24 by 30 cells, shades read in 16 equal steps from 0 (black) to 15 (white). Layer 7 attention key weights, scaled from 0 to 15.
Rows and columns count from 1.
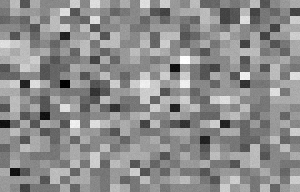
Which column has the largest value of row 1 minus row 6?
10
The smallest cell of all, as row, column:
11, 7
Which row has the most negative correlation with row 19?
24
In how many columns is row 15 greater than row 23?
7
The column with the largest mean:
30
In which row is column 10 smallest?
12
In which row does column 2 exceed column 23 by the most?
2
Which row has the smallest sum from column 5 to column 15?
14
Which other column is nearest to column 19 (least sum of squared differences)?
4
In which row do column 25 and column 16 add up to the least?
6
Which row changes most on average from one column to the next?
16
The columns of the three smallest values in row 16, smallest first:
1, 23, 19
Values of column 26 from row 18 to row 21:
6 11 11 11
